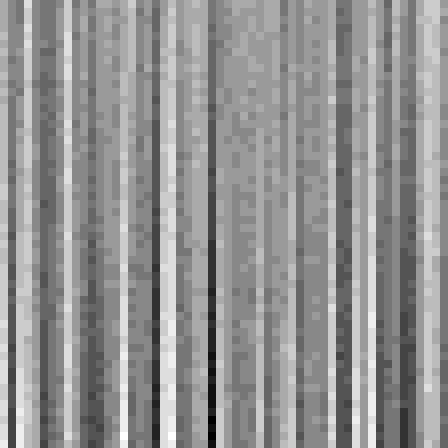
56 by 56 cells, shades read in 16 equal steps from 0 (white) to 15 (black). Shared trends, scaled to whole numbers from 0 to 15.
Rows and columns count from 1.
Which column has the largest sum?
27
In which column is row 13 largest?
20
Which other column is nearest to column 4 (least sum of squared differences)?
54
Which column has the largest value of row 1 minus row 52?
3
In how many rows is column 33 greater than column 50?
12
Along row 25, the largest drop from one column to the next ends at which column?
21
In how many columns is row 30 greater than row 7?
26
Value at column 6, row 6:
7
